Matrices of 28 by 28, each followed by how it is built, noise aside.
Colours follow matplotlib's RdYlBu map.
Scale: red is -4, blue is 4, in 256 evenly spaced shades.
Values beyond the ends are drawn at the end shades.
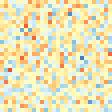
repeating columns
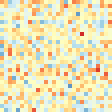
repeating columns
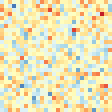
repeating columns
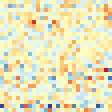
uneven rows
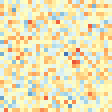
noise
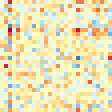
low rank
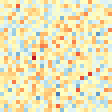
noise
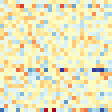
uneven rows
